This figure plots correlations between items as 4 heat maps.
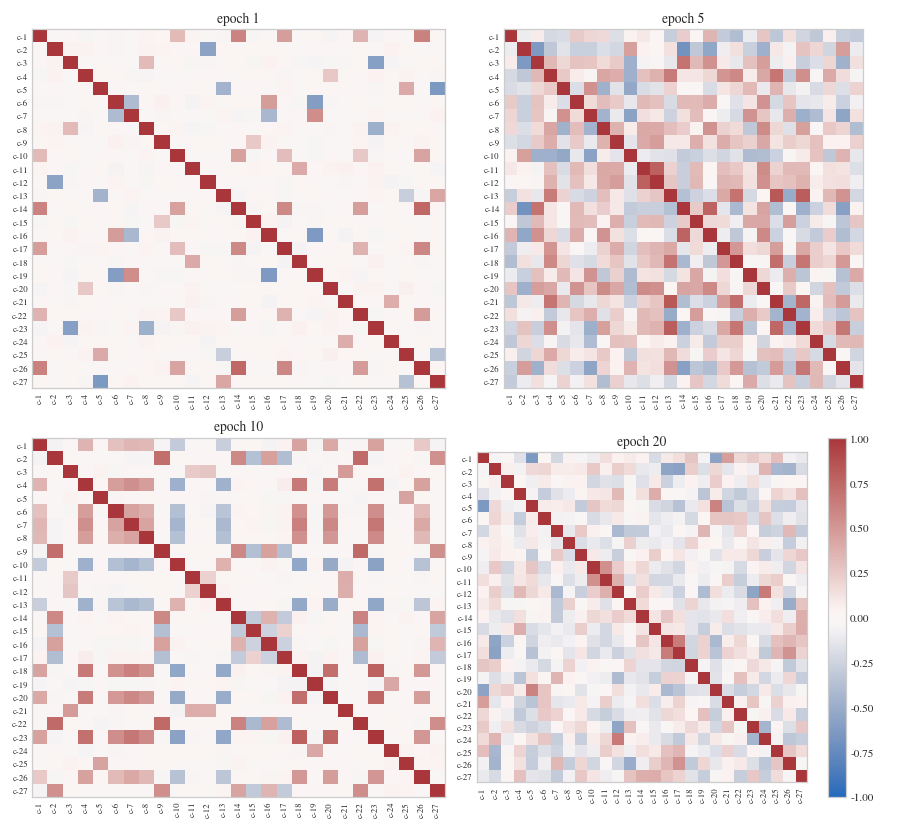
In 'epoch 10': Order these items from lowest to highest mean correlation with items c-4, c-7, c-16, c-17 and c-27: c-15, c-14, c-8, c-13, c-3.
c-13, c-15, c-3, c-14, c-8
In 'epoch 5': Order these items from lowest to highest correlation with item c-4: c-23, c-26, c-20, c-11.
c-26, c-11, c-20, c-23
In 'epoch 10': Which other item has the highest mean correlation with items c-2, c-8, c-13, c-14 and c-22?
c-9
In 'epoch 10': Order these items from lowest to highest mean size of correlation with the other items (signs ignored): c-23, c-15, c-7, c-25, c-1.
c-25, c-15, c-1, c-7, c-23
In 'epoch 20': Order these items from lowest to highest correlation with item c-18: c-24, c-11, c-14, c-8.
c-14, c-11, c-24, c-8
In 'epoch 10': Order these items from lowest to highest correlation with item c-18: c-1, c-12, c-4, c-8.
c-12, c-1, c-8, c-4
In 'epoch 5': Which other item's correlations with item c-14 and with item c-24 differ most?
c-16
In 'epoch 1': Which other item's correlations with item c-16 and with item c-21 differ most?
c-19
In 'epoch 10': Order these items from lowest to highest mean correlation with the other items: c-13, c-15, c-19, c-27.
c-13, c-15, c-19, c-27
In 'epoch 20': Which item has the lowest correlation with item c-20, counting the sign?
c-1
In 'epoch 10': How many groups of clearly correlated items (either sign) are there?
5
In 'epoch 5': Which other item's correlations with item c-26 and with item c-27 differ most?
c-23
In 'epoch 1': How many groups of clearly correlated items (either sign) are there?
9
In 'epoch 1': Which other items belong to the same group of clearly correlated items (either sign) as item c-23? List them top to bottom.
c-3, c-8
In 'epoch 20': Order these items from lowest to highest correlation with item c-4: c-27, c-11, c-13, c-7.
c-7, c-13, c-11, c-27
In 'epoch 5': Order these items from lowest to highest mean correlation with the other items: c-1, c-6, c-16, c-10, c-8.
c-10, c-1, c-16, c-6, c-8
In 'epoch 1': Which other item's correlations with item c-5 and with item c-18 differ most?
c-27
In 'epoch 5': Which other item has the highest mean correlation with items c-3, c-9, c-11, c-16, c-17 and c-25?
c-20
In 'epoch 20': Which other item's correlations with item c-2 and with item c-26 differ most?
c-17
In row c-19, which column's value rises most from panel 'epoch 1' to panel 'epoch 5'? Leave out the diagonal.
c-6
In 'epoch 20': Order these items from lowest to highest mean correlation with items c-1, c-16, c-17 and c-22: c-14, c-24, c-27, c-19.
c-24, c-27, c-14, c-19
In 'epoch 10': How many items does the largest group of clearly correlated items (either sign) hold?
11
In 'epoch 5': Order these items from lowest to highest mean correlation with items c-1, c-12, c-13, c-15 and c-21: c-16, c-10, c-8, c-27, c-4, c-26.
c-10, c-27, c-16, c-26, c-8, c-4
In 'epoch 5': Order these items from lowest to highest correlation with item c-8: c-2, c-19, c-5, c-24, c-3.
c-5, c-19, c-2, c-24, c-3
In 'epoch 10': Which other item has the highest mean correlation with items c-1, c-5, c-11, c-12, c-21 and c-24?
c-3
